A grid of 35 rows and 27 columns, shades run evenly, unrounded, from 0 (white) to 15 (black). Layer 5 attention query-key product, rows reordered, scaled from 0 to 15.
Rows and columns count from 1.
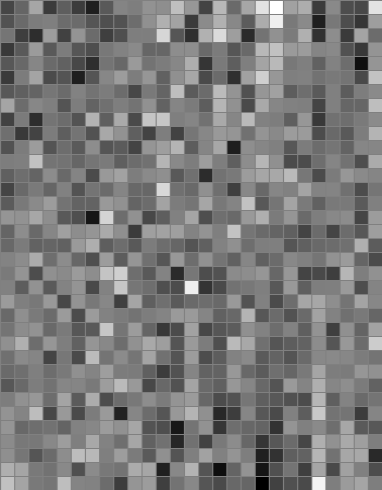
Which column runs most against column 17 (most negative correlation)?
3
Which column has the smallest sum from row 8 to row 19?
12
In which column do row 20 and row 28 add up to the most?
13
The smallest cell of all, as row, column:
1, 20
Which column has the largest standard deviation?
19
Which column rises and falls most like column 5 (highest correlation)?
23
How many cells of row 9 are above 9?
7
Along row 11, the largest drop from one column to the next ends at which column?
18
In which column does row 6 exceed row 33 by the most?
6
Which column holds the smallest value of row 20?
9
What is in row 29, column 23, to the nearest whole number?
4
